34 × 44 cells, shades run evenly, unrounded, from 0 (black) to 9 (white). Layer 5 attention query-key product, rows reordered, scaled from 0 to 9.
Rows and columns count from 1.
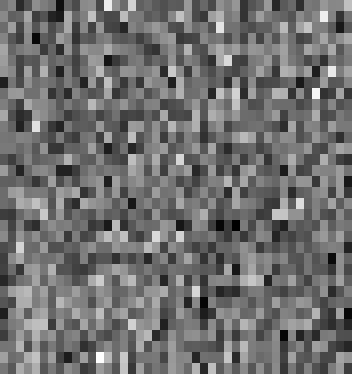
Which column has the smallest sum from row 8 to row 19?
16
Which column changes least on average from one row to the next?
34
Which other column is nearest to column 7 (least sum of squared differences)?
15
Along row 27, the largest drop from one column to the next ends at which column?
26
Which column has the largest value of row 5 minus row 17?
14
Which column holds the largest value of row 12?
5
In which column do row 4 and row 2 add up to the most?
41
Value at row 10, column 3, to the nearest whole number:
2
